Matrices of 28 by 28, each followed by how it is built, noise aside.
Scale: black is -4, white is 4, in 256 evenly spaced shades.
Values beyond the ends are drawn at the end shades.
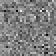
low rank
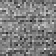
blocks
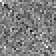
diagonal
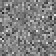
repeating rows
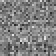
blocks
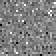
sparse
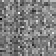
blocks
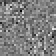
block diagonal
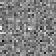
low rank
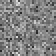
repeating rows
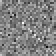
diagonal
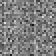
repeating rows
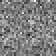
repeating columns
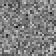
noise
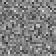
repeating columns
